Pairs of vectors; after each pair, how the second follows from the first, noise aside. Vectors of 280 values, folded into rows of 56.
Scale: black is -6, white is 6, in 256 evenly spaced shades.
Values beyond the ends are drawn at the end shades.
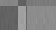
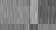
reversed.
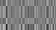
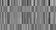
reversed.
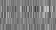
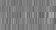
wrapped around, shrunk.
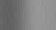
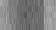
wrapped around, negated.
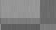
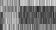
wrapped around, negated, scaled up.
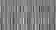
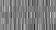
wrapped around, negated.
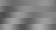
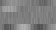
negated, partly zeroed.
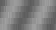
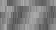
wrapped around, negated.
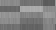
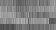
wrapped around, negated.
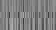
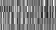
wrapped around, negated, scaled up.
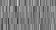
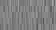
wrapped around, shrunk.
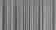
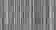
wrapped around, negated.
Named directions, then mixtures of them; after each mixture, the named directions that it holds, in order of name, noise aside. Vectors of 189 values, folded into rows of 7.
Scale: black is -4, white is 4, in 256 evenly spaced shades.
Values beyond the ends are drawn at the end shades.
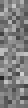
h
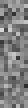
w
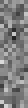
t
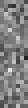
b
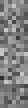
h.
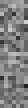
h, w.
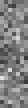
b, h, t.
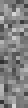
t, w.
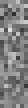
w.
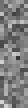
t, w.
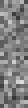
b, h, t.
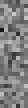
w.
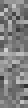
h, t, w.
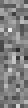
b, w.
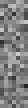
h, w.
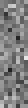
b.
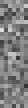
w.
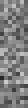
h.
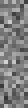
b, h, t.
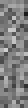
h, t, w.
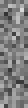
b, t, w.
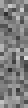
b.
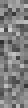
w.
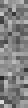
h, t, w.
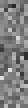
b, h.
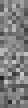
h.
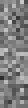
h.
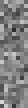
t, w.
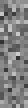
w.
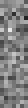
b, h, w.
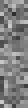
h, t, w.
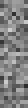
b, h, w.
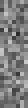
h, t, w.
